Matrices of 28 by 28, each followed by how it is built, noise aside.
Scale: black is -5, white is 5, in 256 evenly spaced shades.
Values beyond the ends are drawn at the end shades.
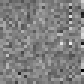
uneven columns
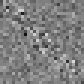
banded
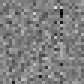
uneven columns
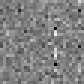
uneven columns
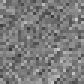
Hankel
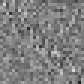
banded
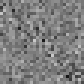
banded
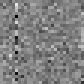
uneven columns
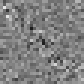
banded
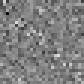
banded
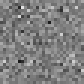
uneven rows
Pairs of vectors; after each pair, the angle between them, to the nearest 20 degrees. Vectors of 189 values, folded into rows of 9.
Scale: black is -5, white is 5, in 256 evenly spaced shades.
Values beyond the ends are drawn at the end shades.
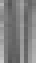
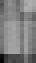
120 degrees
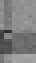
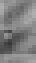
40 degrees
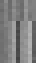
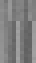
160 degrees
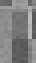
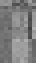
160 degrees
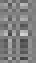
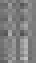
140 degrees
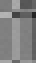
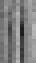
100 degrees
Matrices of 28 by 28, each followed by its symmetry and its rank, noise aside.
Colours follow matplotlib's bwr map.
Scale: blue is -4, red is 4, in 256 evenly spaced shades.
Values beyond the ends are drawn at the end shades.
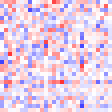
no symmetry, rank six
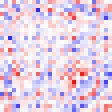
symmetric, rank four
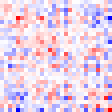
symmetric, rank four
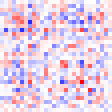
symmetric, rank four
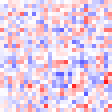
no symmetry, rank six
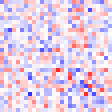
no symmetry, rank six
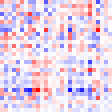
no symmetry, rank three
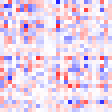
no symmetry, rank four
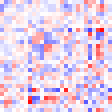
symmetric, rank four
